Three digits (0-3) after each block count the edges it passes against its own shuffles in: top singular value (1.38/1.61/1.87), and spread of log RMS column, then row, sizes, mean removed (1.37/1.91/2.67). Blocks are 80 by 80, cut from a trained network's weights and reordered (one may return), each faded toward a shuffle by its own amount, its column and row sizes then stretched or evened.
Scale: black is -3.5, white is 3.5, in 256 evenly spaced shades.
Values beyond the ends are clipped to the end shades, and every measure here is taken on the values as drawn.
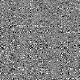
1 2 2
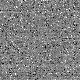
0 0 0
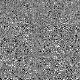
0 2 3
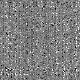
1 2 1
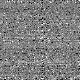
1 1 2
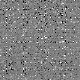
0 2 2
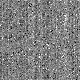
2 0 0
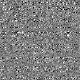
0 2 3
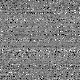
1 0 3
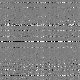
3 0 3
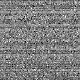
3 1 1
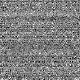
3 1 2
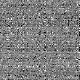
2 2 2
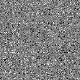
0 2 2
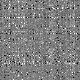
1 1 2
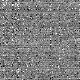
2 2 1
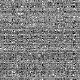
3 2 1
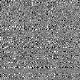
1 2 3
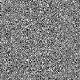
2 2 1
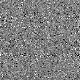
0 1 2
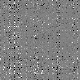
2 3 2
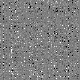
0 3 1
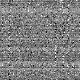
3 2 0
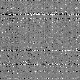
2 1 3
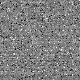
0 0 1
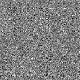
2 1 2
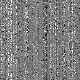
3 3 0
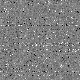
0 0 2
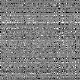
3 2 3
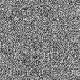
3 0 0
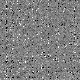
0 2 1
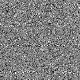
0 0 2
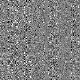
1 3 1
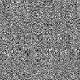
2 1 2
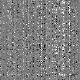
2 3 1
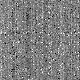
2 1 0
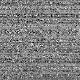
3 0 2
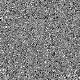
0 1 1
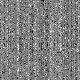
3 2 0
